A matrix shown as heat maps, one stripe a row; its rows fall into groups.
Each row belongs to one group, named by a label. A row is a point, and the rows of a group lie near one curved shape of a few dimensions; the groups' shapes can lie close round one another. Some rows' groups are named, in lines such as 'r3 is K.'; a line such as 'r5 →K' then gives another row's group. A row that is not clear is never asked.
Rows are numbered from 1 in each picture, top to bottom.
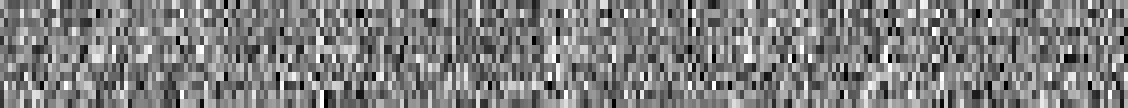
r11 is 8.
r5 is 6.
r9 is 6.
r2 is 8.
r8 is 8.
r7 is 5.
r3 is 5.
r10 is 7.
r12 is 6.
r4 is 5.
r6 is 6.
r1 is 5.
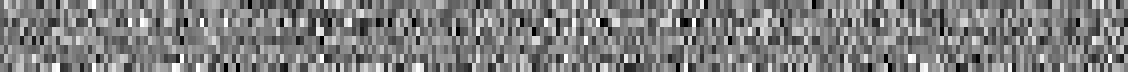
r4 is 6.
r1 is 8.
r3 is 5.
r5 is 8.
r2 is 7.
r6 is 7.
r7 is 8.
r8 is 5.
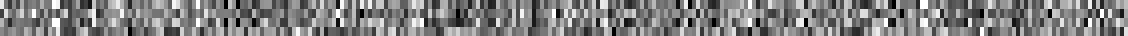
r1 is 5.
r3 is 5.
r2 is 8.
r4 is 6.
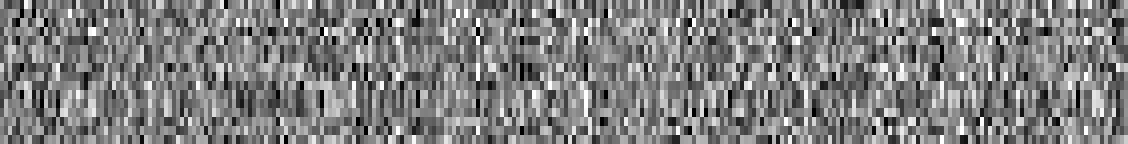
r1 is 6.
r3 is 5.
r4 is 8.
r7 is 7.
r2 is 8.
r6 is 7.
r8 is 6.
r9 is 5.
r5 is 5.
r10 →6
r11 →8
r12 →8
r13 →8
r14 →8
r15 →5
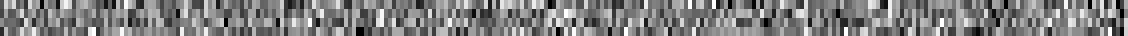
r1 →7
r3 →6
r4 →8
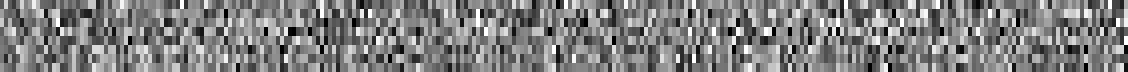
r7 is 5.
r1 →8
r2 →5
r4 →7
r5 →6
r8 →5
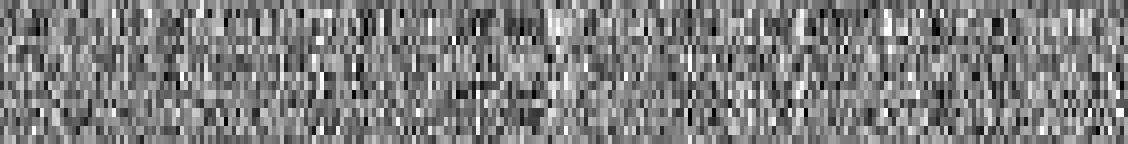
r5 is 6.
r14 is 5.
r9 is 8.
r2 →6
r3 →6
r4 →6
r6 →8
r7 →7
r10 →6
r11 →6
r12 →7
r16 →7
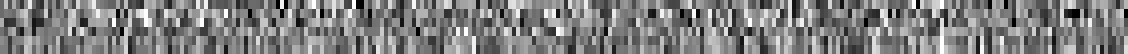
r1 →7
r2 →5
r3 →6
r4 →8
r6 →6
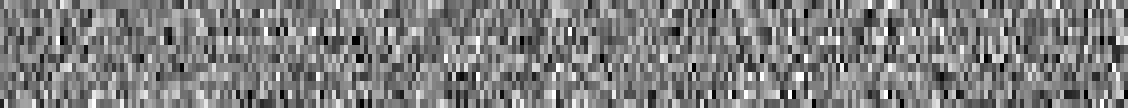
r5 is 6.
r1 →8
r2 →7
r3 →5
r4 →7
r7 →8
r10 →7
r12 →8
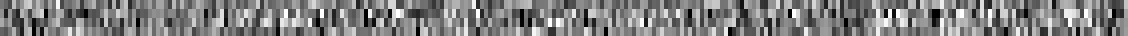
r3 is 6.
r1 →6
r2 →5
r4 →8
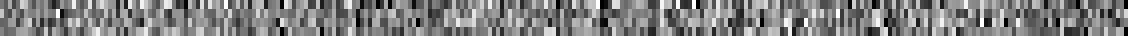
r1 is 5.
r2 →6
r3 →8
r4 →5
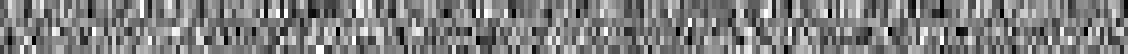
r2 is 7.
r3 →7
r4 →5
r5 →6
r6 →6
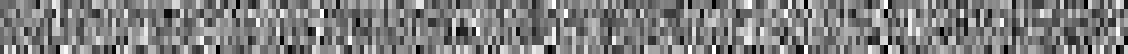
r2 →8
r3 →6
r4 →6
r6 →7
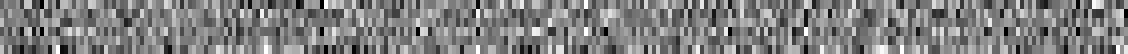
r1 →8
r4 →8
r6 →6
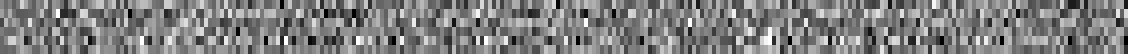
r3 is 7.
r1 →5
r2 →6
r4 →5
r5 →7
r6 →5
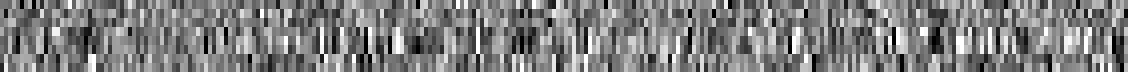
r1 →8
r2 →7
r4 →5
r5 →5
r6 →5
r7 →8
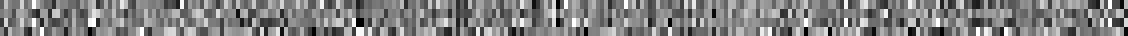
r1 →8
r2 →5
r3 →8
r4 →7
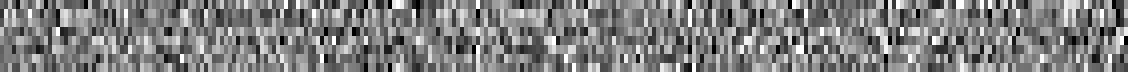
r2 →7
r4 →6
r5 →5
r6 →6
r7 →8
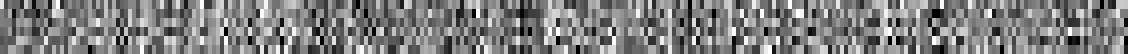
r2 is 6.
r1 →6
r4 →6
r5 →5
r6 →7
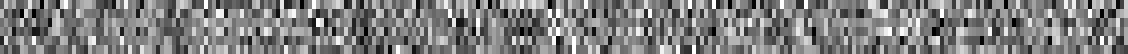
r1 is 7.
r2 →6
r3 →6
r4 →6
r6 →5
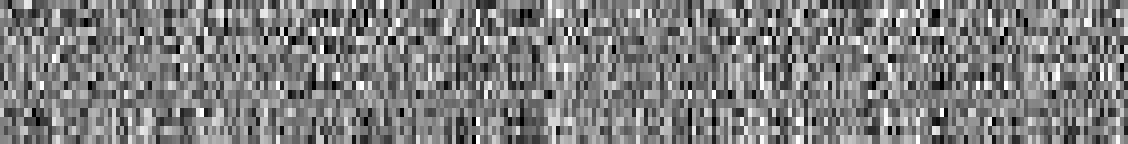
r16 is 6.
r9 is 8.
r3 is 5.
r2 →6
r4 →7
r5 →7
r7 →5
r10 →7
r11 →7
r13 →6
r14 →6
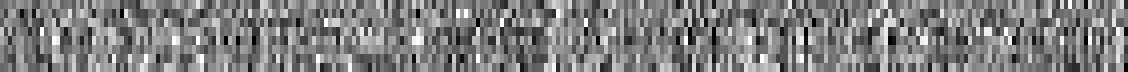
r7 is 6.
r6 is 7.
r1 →7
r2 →8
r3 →8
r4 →7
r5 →5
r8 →5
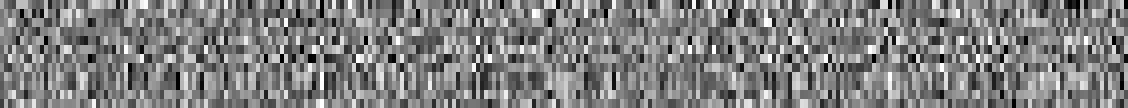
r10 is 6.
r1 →5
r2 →8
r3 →7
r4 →7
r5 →5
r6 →7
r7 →7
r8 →6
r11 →7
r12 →6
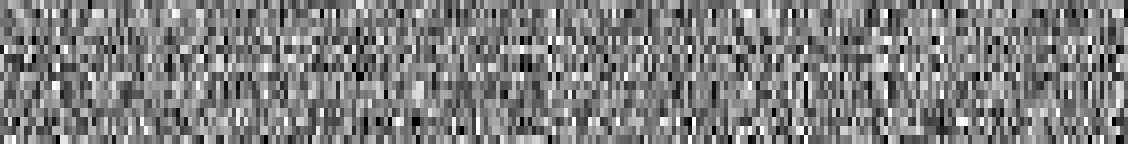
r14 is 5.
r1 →7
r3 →5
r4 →6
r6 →7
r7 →6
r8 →6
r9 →8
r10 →5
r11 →7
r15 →6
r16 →7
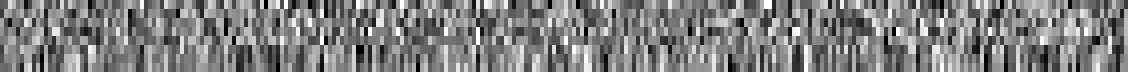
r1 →7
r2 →6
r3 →6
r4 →5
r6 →8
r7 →8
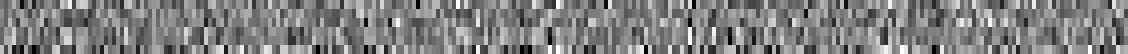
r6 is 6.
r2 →7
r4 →7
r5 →7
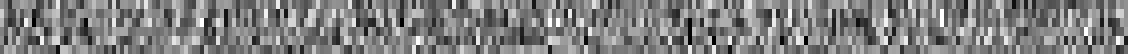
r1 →6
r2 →7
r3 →6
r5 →7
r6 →7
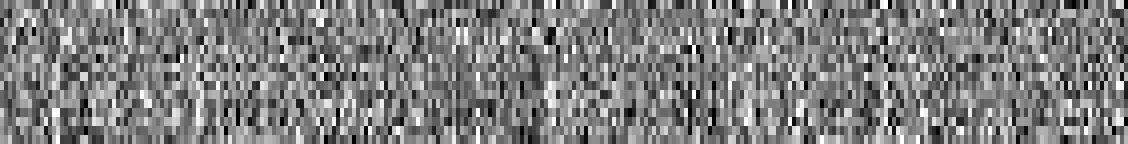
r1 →5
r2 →6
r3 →6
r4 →8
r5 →7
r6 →5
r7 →8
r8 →5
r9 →6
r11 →5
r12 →6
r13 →5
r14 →5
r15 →5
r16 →6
